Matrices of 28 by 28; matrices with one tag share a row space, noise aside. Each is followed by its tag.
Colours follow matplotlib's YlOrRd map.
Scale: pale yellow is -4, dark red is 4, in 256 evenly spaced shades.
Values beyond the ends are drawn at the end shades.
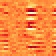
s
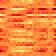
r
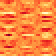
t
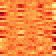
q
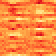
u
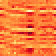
r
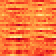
u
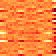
q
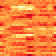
r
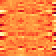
q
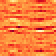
u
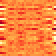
q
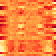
q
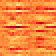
u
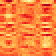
t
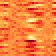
s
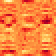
t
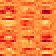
t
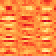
t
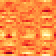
t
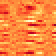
s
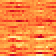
u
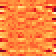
q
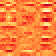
t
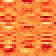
t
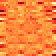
q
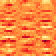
t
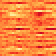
u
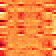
q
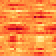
u
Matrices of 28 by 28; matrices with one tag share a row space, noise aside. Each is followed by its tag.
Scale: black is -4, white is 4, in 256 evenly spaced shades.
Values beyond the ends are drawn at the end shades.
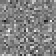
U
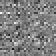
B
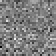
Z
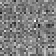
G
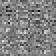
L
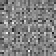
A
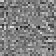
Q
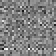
A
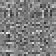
L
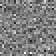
G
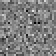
U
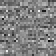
Q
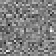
Z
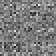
G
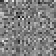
A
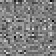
Z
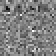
U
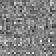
Z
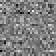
Z
